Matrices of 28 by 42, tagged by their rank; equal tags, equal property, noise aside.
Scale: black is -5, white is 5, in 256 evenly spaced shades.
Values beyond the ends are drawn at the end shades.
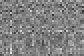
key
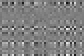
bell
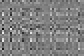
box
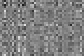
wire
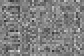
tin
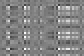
bell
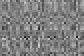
wire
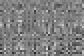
key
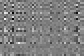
box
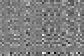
key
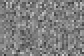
tin
